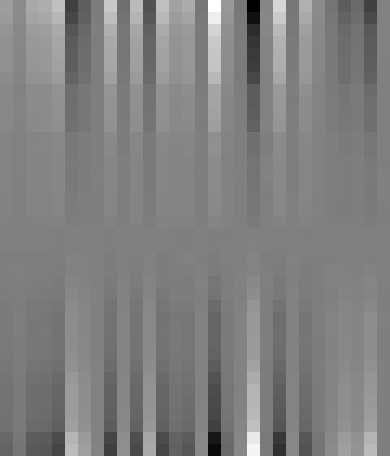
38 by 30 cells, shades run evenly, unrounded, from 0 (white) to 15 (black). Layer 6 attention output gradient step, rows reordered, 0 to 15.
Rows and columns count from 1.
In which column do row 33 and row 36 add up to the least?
20
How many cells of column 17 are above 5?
31
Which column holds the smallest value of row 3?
17
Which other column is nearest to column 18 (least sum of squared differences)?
1
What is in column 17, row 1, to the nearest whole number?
0
